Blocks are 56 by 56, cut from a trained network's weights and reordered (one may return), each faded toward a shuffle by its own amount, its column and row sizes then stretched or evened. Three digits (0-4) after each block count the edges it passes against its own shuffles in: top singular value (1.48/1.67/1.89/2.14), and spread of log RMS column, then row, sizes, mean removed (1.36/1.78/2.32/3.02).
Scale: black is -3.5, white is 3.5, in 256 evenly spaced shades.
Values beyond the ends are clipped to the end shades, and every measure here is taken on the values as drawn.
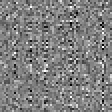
3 3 0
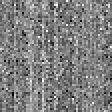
2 1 0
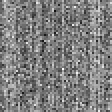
3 0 0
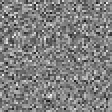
3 2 1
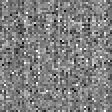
1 0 1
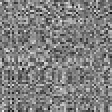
4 1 1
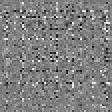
1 3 3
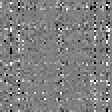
2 4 3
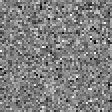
0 1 0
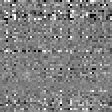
3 2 4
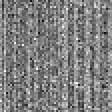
4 0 0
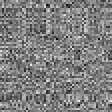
4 2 1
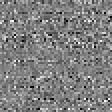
1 0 4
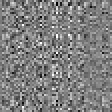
4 4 1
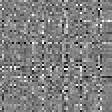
3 3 3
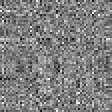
2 2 2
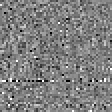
2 1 1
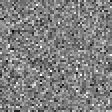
0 1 0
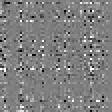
2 4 3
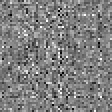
2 3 1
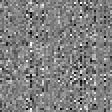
2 4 1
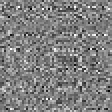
3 1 3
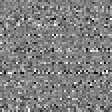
1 0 4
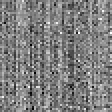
4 1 2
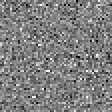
1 0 2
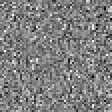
2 1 1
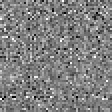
1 0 2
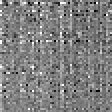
3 1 3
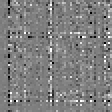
3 4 3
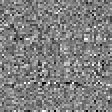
2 0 2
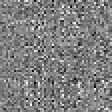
3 3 1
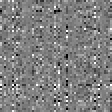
2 4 2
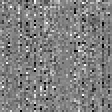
0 4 1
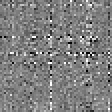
2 3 2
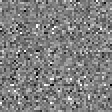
1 1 2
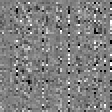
1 4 2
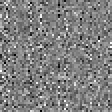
2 3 0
